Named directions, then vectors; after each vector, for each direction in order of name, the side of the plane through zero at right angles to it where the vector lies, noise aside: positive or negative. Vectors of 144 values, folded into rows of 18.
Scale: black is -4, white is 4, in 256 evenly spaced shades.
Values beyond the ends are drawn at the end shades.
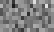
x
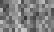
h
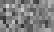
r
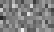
positive, positive, negative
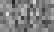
negative, positive, positive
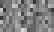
positive, positive, negative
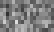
positive, negative, negative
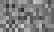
positive, negative, positive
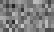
positive, negative, positive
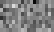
positive, positive, negative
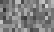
positive, positive, positive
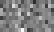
positive, positive, negative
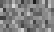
positive, positive, negative
